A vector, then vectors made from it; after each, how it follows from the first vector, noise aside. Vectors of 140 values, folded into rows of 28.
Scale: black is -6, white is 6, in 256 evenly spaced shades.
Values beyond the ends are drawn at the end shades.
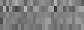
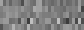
reversed.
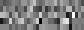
wrapped around, scaled up.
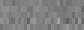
reversed, shrunk.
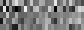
scaled up.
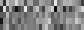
scaled up.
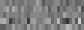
reversed.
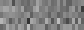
reversed.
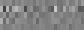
negated, partly zeroed.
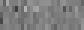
partly zeroed.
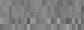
reversed, shrunk.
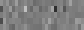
partly zeroed.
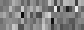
wrapped around, scaled up.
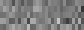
reversed.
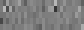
partly zeroed.
